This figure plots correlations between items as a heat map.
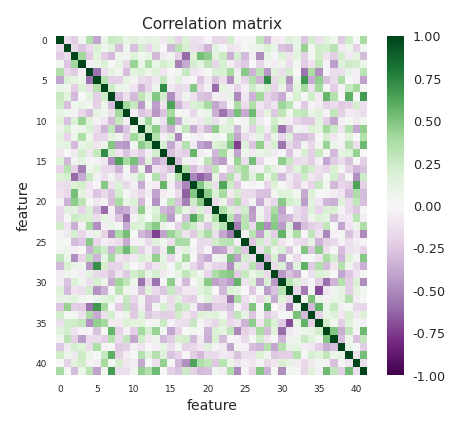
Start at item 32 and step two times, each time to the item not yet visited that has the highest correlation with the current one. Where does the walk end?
4
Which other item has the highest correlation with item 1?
33
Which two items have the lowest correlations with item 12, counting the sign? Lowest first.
16, 24
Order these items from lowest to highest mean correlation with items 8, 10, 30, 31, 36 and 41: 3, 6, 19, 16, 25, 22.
16, 22, 25, 6, 19, 3
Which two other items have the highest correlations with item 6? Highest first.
14, 18
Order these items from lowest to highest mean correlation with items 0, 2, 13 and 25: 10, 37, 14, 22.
37, 14, 10, 22
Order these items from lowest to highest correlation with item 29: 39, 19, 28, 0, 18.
39, 28, 0, 19, 18
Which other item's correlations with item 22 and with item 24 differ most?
9
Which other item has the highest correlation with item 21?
11
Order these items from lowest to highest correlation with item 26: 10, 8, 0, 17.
0, 17, 10, 8
